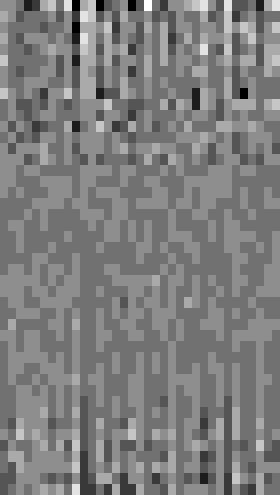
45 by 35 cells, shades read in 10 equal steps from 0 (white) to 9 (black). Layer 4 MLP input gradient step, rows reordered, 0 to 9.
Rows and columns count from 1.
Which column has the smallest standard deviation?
23
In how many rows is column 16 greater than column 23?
14
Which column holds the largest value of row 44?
26
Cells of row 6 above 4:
16
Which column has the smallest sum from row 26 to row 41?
10
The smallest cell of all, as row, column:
1, 19
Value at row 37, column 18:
4
